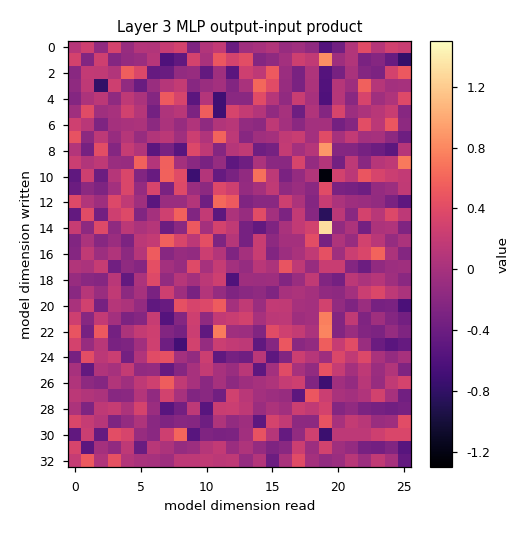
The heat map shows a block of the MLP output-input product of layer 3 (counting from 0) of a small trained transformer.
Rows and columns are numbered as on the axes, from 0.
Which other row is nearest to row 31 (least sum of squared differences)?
7
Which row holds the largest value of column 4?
2
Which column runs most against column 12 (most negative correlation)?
25
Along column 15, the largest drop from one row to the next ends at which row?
23
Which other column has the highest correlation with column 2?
19
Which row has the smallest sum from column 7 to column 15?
29
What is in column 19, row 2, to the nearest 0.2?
-0.6
